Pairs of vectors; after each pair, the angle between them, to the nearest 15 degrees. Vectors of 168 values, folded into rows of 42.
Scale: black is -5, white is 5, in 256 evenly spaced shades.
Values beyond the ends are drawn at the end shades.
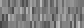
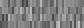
15 degrees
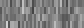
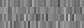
105 degrees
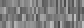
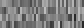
165 degrees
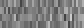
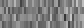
15 degrees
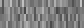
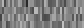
105 degrees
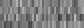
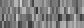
30 degrees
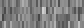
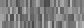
90 degrees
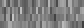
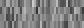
135 degrees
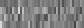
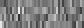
30 degrees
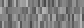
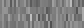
105 degrees
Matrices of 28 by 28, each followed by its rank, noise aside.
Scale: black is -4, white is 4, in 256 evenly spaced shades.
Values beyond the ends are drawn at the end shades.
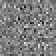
six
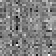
four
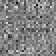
six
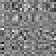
four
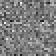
eight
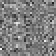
seven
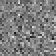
seven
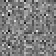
four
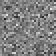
seven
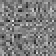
six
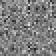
seven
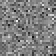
eight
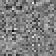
five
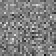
seven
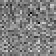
five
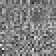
six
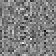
four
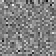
eight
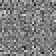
four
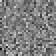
eight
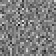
seven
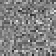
seven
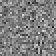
eight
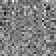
six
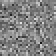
seven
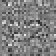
four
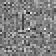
seven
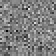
five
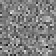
six
